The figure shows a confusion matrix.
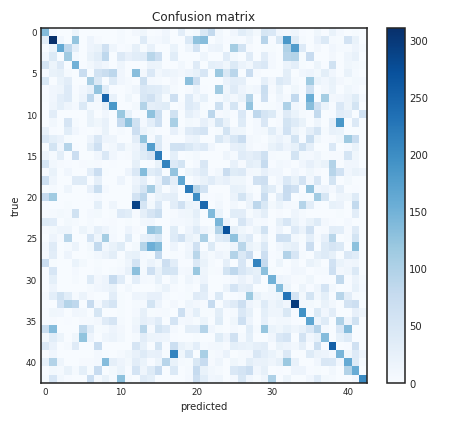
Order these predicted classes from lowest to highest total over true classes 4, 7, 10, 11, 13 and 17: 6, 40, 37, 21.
37, 21, 6, 40
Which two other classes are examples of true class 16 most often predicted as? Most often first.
38, 29
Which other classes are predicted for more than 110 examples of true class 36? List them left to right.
1, 29, 40
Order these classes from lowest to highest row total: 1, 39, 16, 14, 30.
30, 16, 39, 14, 1
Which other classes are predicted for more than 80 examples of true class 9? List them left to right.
13, 27, 32, 35
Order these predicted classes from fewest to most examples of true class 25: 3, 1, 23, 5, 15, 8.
5, 1, 23, 15, 3, 8
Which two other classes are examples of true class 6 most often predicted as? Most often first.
19, 35
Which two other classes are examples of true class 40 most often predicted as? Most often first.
8, 32
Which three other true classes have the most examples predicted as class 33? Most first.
2, 3, 8
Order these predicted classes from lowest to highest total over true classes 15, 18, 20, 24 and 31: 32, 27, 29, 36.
27, 32, 36, 29
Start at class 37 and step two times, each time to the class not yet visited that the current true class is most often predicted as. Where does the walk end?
12
